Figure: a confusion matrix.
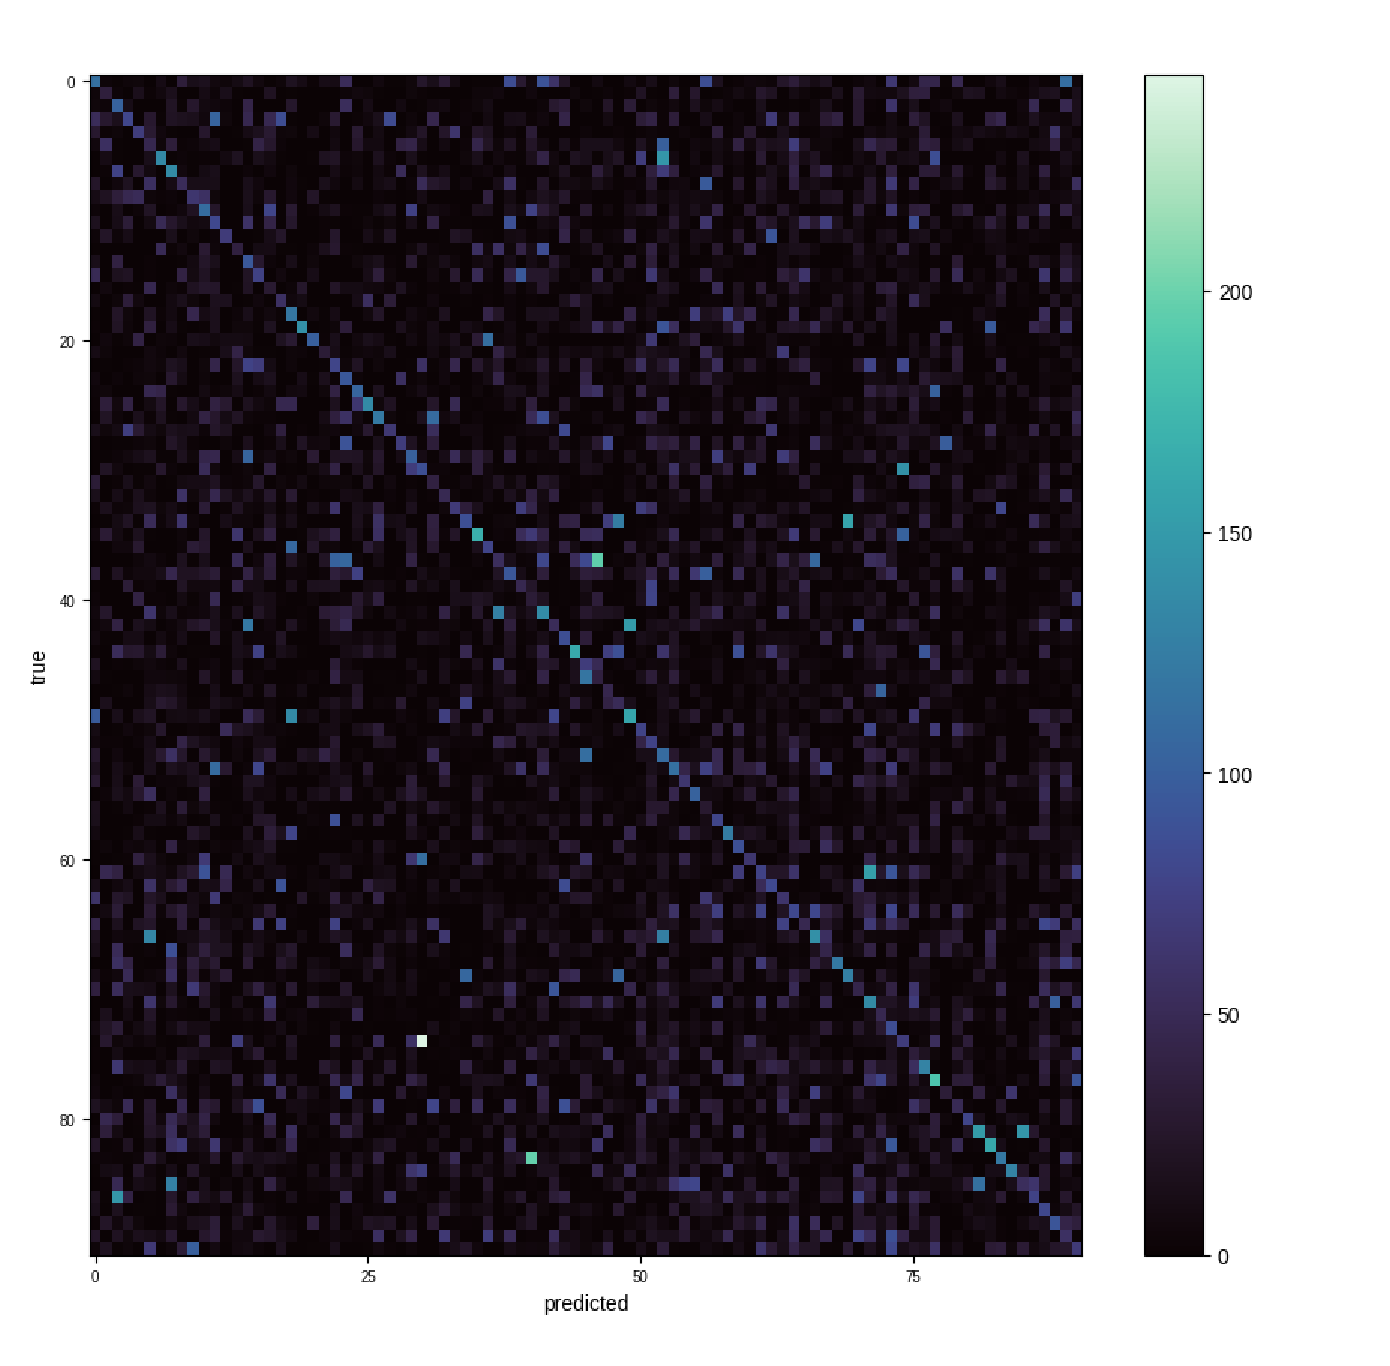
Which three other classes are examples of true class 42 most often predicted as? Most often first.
49, 14, 70
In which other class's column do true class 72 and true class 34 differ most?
69
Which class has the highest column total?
73
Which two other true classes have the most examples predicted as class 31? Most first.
26, 79
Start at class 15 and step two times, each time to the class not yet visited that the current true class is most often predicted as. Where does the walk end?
51
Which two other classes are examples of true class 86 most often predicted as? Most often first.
2, 70
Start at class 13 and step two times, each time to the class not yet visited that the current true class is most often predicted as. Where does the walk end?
37
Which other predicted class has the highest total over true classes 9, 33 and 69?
34
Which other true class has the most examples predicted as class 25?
17
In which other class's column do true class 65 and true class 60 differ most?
30
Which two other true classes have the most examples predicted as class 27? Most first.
3, 86
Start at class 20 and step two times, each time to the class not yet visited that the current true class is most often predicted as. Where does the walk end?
18
